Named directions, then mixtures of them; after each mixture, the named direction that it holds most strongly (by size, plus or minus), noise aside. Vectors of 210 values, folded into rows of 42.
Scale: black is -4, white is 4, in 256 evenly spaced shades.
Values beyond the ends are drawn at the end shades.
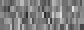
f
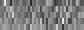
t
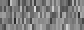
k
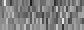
t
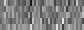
t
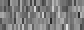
k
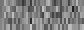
f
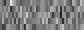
t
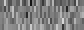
t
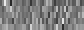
t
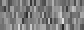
f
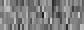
f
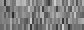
t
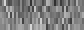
t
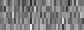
k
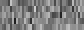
k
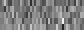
t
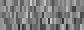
f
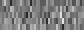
t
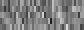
f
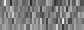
t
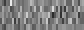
t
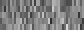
k
